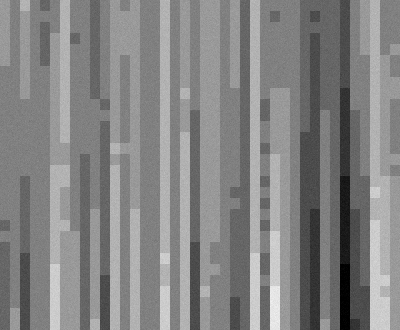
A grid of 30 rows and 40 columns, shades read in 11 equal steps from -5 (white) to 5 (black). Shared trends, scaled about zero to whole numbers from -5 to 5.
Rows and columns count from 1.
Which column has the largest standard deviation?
28
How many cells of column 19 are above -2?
11
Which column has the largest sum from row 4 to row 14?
35
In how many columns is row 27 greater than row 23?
5
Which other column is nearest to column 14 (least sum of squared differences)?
12
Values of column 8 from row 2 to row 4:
0 0 1
